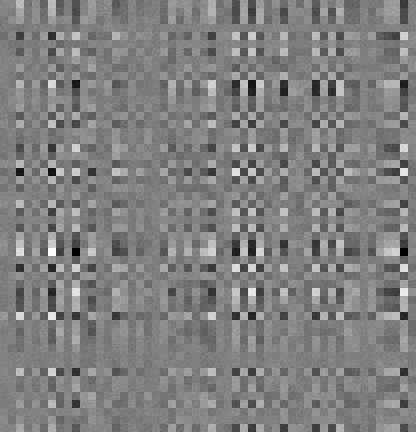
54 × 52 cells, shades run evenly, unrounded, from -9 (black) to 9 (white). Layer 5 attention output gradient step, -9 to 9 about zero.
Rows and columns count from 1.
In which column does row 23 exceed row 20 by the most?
7
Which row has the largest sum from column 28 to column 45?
34
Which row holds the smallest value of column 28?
32
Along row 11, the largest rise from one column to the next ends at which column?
33
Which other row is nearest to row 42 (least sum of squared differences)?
36
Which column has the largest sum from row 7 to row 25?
43
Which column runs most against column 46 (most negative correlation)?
52
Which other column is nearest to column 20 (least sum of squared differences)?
46
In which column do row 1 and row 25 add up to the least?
51
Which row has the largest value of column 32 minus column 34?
37
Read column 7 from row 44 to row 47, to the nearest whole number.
-1 0 0 6
